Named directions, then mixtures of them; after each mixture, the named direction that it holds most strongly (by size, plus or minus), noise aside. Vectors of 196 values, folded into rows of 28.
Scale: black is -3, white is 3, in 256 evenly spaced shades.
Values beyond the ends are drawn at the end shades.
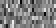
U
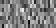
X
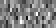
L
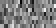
U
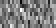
X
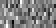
U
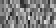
X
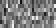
U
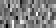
L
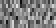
U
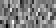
L
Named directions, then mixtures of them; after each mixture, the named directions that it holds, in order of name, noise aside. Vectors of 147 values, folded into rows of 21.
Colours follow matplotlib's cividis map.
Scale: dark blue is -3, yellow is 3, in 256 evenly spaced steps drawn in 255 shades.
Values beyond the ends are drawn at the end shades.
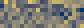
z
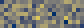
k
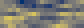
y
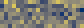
z.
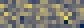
k, z.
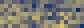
k, y.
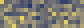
k, y.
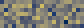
k.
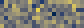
k, z.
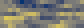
y.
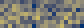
k, y.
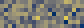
k.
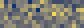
k, z.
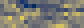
y, z.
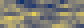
y.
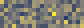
k.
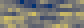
y.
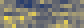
k, y.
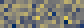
k.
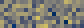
k.
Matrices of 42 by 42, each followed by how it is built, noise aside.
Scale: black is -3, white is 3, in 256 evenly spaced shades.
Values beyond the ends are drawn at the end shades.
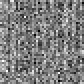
blocks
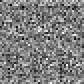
repeating columns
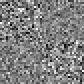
block diagonal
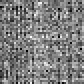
blocks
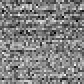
blocks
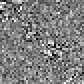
block diagonal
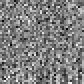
blocks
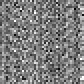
repeating rows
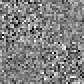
block diagonal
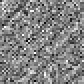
Hankel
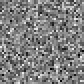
noise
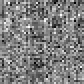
blocks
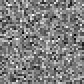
noise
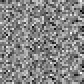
repeating rows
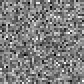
noise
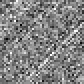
Hankel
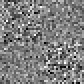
block diagonal
